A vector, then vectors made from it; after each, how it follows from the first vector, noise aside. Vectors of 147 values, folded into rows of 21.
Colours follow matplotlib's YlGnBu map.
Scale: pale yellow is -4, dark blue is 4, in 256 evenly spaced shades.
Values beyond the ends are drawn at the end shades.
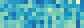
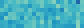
negated, shrunk.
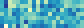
reversed.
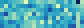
negated.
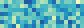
sign-scrambled.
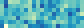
reversed.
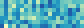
reversed.
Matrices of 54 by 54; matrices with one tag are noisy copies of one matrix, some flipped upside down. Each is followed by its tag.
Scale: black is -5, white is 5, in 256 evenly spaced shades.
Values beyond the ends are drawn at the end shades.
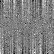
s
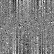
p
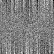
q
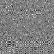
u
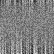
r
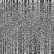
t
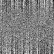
q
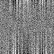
p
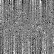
s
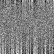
r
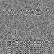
u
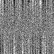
s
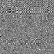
u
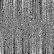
s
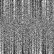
s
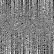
q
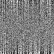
t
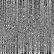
t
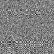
u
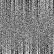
q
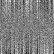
q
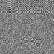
u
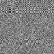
u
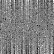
q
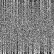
t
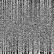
t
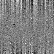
r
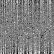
t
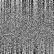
r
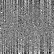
t
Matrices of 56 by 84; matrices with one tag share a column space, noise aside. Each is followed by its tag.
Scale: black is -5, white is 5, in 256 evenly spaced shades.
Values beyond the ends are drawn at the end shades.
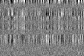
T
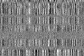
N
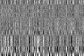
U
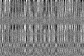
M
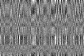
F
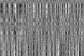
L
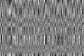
F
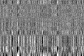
U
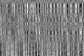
L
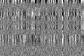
T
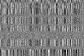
N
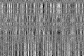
L
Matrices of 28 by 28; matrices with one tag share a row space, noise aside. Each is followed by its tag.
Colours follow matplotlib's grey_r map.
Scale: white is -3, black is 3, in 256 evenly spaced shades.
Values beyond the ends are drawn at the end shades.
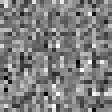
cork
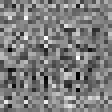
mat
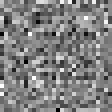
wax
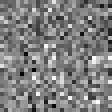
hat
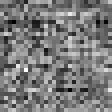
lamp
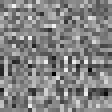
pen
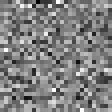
cork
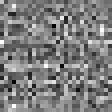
pen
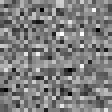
lamp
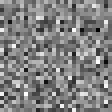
wax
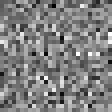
hat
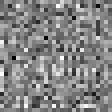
wax
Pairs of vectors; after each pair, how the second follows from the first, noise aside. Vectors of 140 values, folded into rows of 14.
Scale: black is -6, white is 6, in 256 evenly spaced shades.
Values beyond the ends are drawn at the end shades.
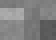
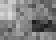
reversed, negated, scaled up.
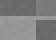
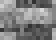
wrapped around, negated, scaled up.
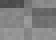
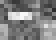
wrapped around, negated, scaled up.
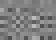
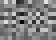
reversed, negated, scaled up.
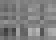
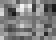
wrapped around, negated, scaled up.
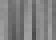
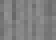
wrapped around, shrunk.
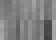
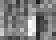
wrapped around, negated, scaled up.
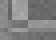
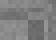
reversed, negated, shrunk.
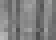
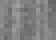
reversed, negated, shrunk.
